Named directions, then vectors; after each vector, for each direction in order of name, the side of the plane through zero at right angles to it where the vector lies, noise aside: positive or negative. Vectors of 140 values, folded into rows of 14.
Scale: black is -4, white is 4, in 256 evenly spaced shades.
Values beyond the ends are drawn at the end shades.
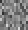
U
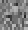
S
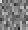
positive, negative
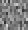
negative, positive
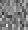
positive, positive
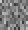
positive, negative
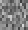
negative, negative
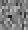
positive, positive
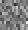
positive, negative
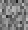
positive, positive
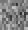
positive, positive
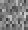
negative, negative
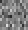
positive, positive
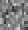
negative, positive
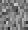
negative, positive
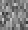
negative, positive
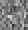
negative, negative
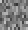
positive, negative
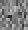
positive, positive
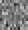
positive, negative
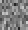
positive, negative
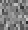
negative, positive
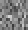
negative, negative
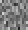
positive, negative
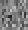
positive, positive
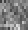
negative, positive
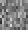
negative, negative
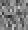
positive, positive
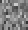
negative, positive
